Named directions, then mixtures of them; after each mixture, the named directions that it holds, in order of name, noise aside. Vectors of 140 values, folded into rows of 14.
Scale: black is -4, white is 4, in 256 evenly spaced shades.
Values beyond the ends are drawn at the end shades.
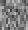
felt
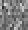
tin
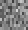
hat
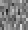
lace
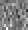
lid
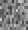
hat.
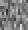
lace.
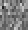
tin.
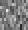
hat, lace.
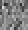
tin.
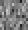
lace, tin.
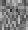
felt.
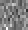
lid.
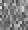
hat, tin.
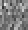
tin.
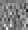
lid.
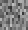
hat, lid.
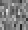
lace.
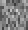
felt.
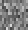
lid, tin.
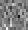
hat, lid.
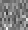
lace, lid.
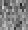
lid, tin.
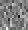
hat, lid.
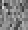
tin.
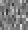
lace.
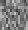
felt.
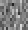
lace, lid.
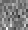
lid.
